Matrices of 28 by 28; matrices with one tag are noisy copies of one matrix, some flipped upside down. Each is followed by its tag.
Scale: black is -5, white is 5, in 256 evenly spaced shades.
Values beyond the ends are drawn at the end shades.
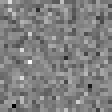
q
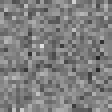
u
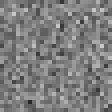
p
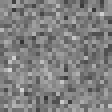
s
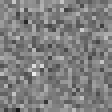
u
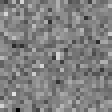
u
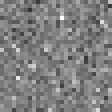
p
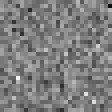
p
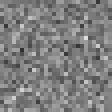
q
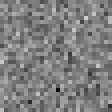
p
